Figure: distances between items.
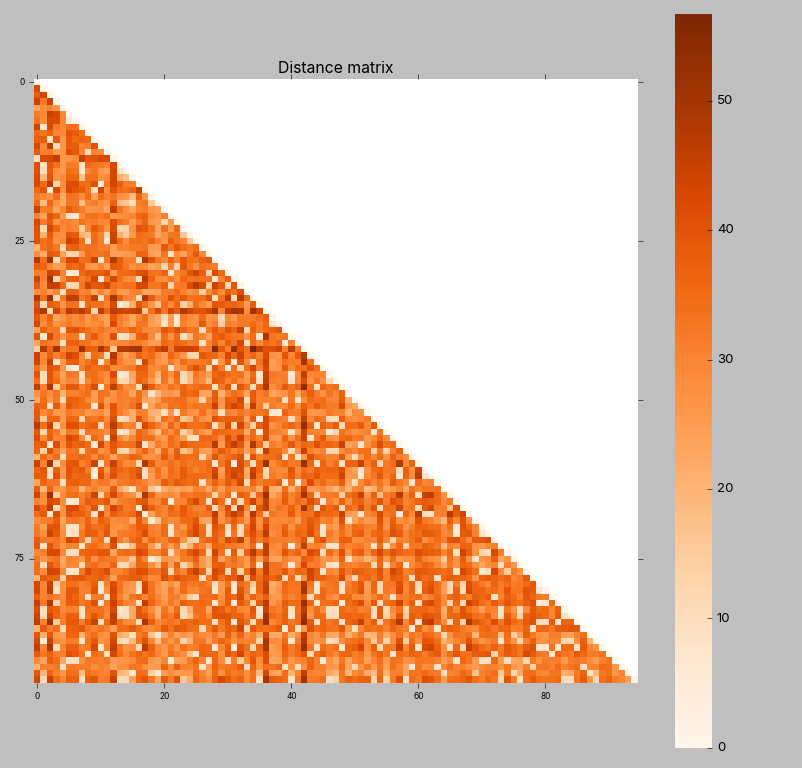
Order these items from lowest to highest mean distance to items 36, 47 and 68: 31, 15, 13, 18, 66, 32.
18, 13, 15, 66, 32, 31
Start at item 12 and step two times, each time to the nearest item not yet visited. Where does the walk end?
42
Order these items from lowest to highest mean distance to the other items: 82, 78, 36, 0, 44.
44, 82, 78, 0, 36
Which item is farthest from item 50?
32
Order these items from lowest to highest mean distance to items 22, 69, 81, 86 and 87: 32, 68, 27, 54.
27, 68, 54, 32
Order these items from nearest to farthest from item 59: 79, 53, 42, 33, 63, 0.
63, 33, 0, 42, 53, 79
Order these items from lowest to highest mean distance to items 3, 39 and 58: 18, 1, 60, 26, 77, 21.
26, 60, 1, 18, 21, 77
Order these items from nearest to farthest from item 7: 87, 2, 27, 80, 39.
87, 27, 80, 39, 2
